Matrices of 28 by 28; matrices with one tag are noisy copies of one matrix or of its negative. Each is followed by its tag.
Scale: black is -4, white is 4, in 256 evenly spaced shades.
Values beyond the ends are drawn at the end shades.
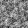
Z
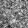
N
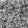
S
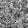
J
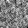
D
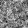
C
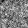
S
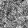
C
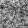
S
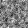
Z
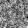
D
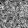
S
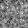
S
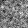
S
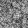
J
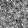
J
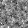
Z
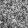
N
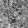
N
